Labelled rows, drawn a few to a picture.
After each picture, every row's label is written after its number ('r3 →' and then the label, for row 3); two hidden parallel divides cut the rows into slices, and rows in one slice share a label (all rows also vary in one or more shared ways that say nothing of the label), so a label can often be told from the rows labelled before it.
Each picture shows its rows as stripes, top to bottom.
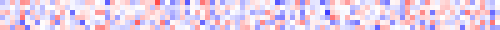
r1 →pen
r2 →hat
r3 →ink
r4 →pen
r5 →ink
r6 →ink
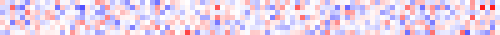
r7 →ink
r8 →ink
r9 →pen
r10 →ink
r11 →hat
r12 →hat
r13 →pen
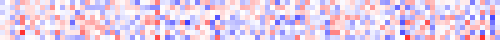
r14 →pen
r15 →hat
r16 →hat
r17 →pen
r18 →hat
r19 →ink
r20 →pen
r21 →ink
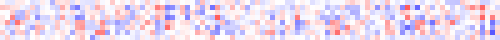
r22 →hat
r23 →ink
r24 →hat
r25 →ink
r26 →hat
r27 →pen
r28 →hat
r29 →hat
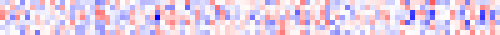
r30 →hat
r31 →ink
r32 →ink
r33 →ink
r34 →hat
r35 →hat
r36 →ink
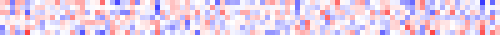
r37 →hat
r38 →hat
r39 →ink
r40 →pen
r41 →hat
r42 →hat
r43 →pen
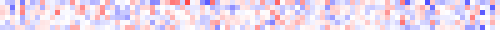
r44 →hat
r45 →hat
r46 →hat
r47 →ink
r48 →hat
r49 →pen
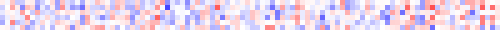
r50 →ink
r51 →ink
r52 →pen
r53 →pen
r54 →hat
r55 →hat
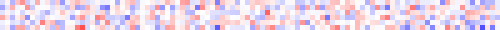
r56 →pen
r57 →pen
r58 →hat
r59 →ink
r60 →hat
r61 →pen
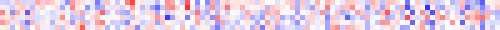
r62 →pen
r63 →pen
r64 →ink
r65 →ink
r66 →ink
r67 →pen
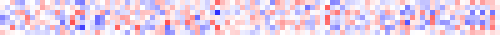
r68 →ink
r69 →hat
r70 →pen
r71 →pen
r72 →pen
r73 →ink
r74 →ink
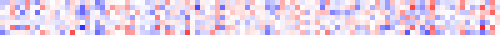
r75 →pen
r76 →pen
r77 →ink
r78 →hat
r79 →hat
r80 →hat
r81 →pen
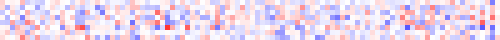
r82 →hat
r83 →hat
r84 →hat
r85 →ink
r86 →hat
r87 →pen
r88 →hat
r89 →pen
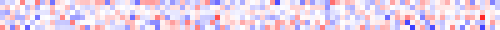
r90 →pen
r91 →ink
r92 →hat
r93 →ink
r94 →hat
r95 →ink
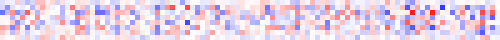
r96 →hat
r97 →pen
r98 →pen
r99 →pen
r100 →ink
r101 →ink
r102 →hat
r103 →hat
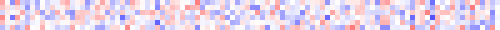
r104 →ink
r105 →ink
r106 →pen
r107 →ink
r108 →hat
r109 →pen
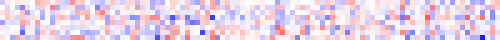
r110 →pen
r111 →hat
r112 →hat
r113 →hat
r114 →pen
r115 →ink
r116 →ink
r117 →pen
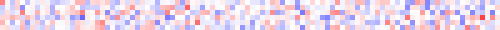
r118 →hat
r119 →hat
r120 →pen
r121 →ink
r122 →ink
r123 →hat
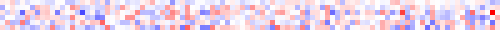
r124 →hat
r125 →pen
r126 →ink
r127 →pen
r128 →hat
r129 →ink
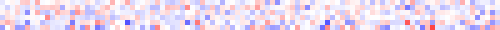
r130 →pen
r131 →hat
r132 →hat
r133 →hat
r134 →ink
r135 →pen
